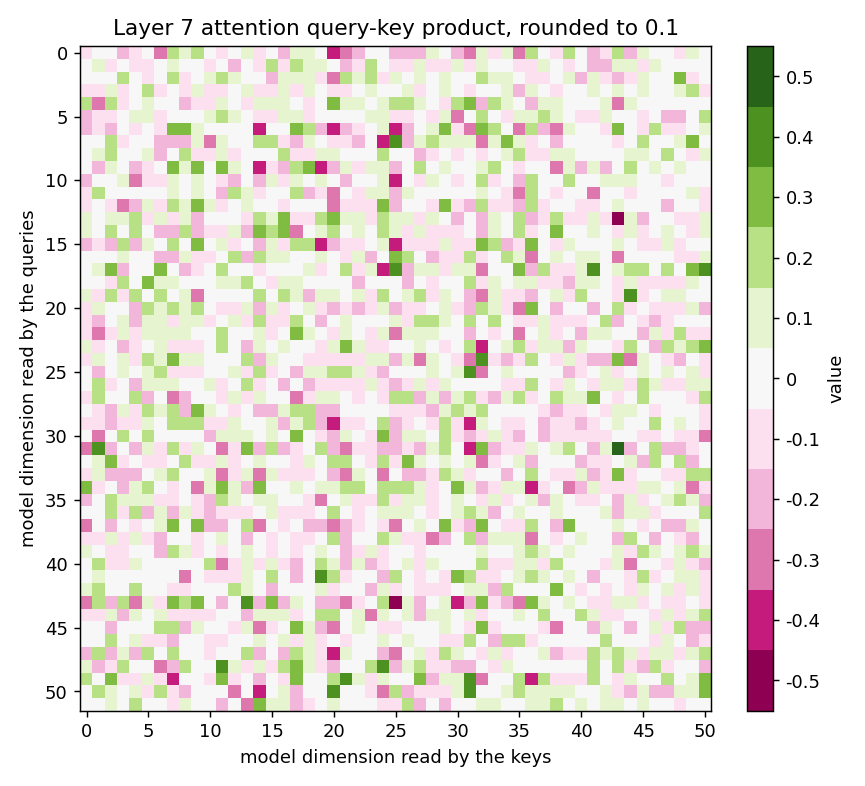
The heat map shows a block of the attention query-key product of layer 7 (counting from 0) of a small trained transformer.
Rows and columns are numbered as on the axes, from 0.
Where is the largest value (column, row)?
43, 31
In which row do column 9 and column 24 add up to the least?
17
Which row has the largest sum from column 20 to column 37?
4
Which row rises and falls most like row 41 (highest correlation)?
50
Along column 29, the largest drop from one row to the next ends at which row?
38
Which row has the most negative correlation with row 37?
34
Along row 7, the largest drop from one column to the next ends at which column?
26
